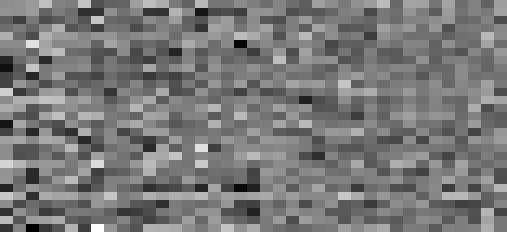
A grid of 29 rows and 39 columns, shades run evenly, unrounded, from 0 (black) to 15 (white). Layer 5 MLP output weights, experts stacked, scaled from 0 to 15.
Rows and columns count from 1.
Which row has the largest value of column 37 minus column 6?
12
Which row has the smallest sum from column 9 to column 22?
24
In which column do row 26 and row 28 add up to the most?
1
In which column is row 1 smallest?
8
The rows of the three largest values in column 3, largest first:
6, 9, 13
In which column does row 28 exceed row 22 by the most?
3
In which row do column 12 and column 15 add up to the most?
25
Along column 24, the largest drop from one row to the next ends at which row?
17
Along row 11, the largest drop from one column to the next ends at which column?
28
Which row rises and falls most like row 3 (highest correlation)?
29
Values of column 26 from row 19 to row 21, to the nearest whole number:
6 8 6
